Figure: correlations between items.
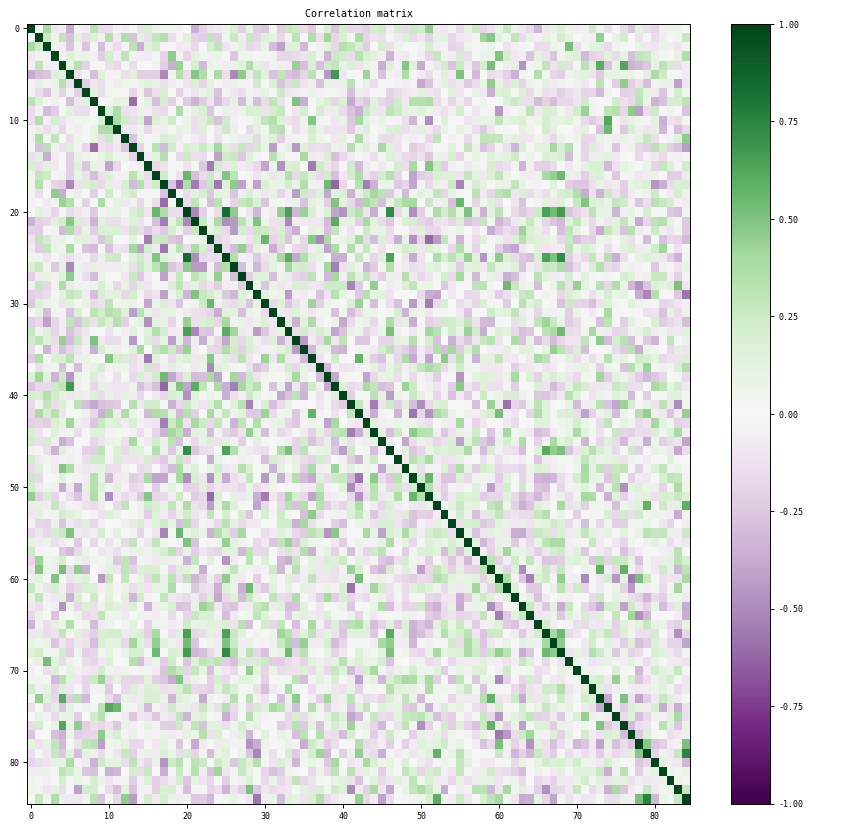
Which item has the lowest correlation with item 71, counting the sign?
60
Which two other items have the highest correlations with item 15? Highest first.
51, 49
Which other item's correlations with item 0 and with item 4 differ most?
76
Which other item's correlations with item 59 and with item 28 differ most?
41
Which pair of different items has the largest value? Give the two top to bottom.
20, 25
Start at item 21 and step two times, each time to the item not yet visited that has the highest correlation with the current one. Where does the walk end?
5
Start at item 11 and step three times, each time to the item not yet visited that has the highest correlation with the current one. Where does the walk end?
36
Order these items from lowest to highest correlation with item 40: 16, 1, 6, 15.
16, 15, 6, 1
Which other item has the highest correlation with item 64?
77
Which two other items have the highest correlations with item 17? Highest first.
38, 26
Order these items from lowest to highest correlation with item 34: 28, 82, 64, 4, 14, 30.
30, 14, 64, 28, 82, 4
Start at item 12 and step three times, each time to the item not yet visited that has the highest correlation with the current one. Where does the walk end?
52
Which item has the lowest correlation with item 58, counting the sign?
25
